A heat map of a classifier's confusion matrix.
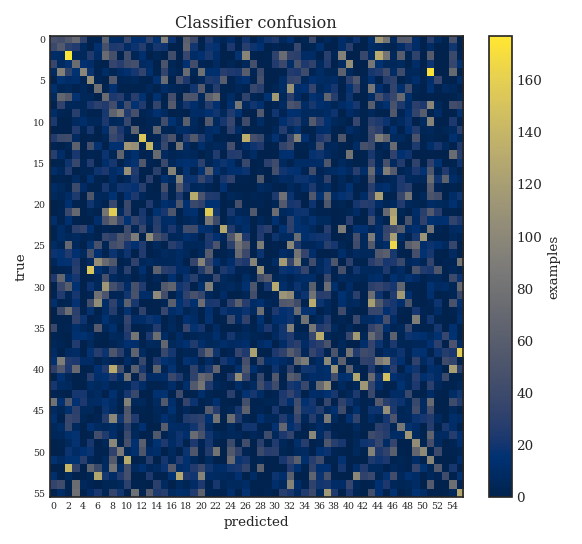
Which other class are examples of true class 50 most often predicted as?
43
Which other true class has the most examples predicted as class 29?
48
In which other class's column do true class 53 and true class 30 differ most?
6
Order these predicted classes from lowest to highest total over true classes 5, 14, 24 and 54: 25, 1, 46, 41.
1, 41, 25, 46
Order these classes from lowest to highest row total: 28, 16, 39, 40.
28, 16, 39, 40
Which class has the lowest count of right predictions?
18
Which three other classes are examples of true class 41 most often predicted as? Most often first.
45, 25, 10
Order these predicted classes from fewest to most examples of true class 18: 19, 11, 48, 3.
19, 11, 48, 3
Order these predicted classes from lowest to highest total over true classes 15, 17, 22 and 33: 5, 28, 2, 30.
5, 30, 2, 28
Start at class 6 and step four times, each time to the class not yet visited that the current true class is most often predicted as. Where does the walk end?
10
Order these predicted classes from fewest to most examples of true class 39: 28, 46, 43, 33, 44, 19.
19, 46, 43, 28, 33, 44
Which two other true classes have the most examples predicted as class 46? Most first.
25, 22
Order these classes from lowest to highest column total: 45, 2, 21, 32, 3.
2, 3, 21, 45, 32
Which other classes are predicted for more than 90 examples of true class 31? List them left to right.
14, 32, 47
